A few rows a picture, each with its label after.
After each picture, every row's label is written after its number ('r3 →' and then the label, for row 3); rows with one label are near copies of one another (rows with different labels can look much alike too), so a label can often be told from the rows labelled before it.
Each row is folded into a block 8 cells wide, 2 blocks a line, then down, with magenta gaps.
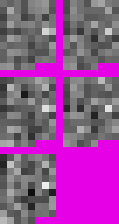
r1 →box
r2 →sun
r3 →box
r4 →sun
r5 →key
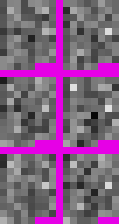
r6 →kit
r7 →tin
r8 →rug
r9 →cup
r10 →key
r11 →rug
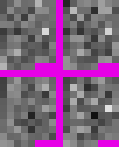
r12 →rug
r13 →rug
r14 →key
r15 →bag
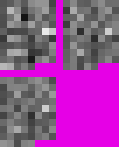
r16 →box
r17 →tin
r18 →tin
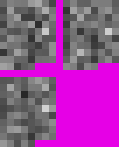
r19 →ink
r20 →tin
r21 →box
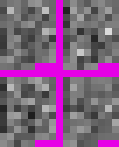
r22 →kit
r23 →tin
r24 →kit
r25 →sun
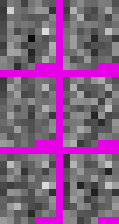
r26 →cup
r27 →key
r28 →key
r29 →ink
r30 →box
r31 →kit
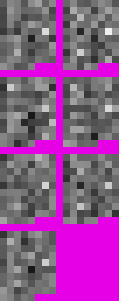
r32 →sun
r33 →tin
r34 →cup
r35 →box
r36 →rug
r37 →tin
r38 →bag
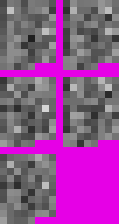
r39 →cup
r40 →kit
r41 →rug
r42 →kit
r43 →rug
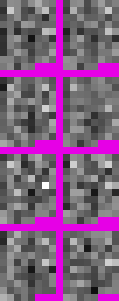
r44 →kit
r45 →kit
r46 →key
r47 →cup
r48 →bag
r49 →kit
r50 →key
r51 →box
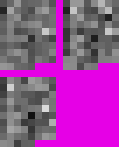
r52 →key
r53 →kit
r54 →cup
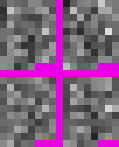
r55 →cup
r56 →rug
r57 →ink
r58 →box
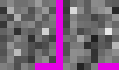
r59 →tin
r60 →cup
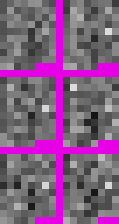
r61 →ink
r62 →key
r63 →bag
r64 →cup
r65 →sun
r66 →rug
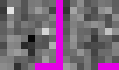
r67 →cup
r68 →key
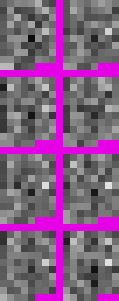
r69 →ink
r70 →sun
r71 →kit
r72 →kit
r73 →sun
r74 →bag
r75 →key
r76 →key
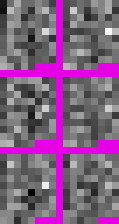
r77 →key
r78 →box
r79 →ink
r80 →box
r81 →cup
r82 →kit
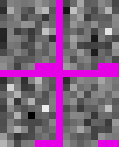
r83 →kit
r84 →key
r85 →bag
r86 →rug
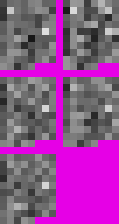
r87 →cup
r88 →kit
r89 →tin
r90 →cup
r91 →tin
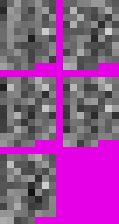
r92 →key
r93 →ink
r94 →kit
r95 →kit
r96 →ink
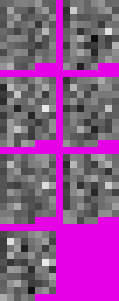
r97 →ink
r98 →cup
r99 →tin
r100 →rug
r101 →box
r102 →kit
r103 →box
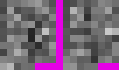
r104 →ink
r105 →box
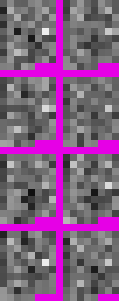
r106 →tin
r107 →key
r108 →box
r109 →tin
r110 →cup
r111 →key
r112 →bag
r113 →tin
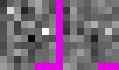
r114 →bag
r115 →sun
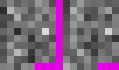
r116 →tin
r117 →key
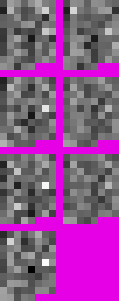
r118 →kit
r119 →cup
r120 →key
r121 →ink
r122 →tin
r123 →ink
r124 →bag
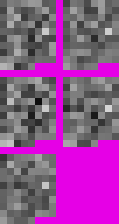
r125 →ink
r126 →bag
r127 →ink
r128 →sun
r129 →rug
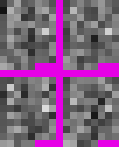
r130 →key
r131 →bag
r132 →box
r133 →ink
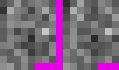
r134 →key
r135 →key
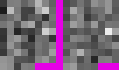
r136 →kit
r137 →box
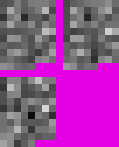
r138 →box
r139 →box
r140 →sun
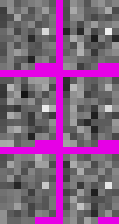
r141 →tin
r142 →sun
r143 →box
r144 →key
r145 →rug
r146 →tin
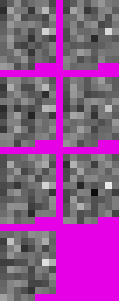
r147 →key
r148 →bag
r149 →kit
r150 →sun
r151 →box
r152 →tin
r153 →box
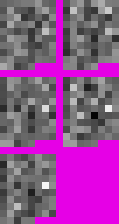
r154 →ink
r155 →kit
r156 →sun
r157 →bag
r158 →tin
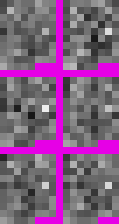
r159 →rug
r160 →ink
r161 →sun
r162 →key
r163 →rug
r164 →rug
